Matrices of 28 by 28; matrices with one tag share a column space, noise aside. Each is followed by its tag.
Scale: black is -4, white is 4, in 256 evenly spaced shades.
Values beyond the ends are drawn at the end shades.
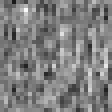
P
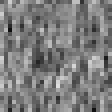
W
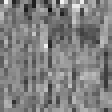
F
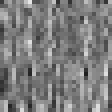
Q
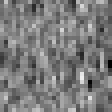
W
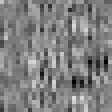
W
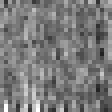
Q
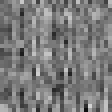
Q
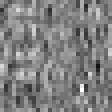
P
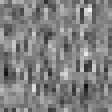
P
